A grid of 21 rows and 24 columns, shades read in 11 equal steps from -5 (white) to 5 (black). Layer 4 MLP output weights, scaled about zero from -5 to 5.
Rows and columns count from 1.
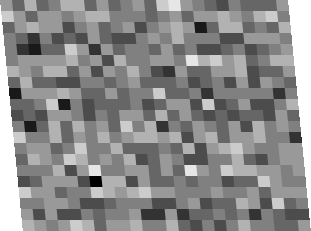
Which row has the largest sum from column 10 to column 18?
20
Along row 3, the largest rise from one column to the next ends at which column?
17
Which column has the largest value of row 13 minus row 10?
24
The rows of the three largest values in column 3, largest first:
5, 4, 11
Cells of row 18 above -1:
9
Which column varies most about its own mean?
7
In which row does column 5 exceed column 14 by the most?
10
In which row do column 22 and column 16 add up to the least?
6
